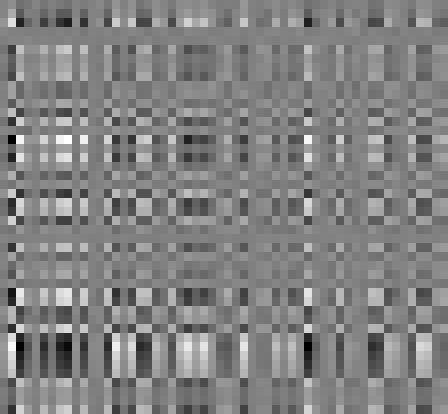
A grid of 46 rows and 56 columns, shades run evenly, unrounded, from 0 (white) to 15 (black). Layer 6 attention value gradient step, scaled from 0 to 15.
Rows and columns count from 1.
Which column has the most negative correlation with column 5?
30
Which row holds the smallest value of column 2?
39
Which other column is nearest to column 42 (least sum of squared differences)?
38
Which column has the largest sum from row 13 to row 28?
2
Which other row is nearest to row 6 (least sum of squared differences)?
28
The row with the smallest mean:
16
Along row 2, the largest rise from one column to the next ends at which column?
3
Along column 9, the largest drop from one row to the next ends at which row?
23
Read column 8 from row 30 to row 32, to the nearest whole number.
6 5 8
